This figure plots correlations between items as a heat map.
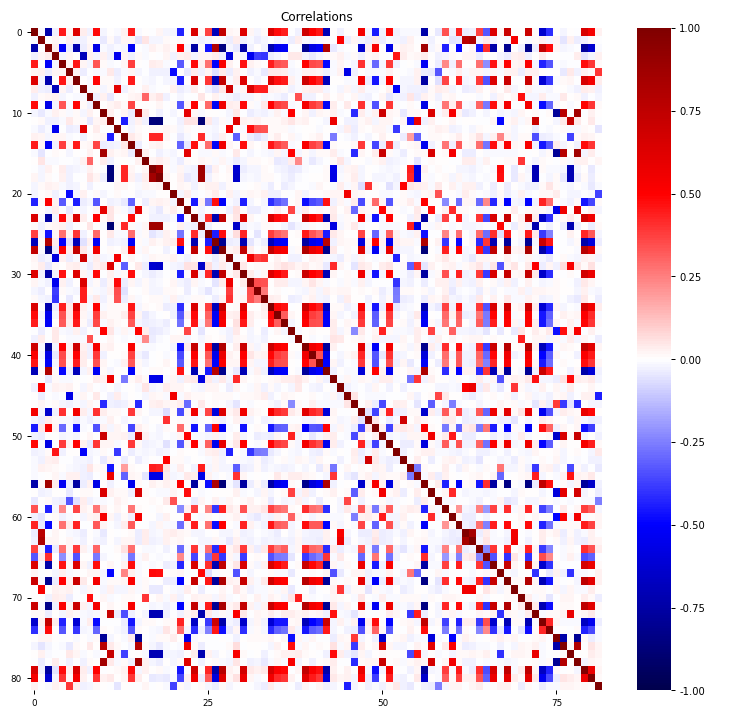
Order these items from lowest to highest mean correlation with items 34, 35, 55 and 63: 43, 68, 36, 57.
57, 43, 36, 68
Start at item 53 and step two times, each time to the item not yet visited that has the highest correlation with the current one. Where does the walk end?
19
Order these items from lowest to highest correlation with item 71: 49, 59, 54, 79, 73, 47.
73, 49, 54, 59, 47, 79
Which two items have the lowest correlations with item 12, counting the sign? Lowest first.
3, 52
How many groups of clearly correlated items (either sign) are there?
8
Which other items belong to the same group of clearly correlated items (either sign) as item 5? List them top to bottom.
20, 45, 58, 81
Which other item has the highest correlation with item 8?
70
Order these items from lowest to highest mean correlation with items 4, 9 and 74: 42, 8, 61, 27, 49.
42, 49, 8, 61, 27
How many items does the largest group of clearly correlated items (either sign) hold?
34
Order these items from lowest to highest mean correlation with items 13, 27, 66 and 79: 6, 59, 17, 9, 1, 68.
1, 17, 59, 9, 6, 68
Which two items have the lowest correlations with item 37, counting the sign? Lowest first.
75, 46
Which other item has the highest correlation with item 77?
11
